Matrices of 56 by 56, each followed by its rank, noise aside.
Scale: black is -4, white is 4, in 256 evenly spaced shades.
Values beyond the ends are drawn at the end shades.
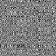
six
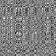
five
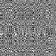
five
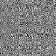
seven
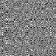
six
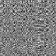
six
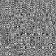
six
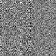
seven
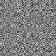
seven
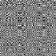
five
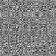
six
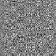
seven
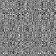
four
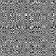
five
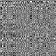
four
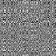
four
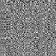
six
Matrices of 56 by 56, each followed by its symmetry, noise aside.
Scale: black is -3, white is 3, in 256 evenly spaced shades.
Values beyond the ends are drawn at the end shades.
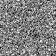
symmetric.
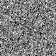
same after a half turn.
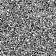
no symmetry.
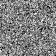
symmetric across the other diagonal.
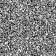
mirrored top to bottom.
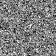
symmetric across the other diagonal.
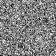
symmetric.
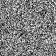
symmetric across the other diagonal.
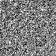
symmetric.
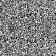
mirrored top to bottom.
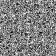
same after a half turn.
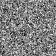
symmetric across the other diagonal.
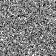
no symmetry.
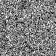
no symmetry.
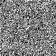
symmetric.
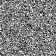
symmetric across the other diagonal.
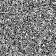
no symmetry.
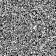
mirrored top to bottom.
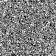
same after a half turn.
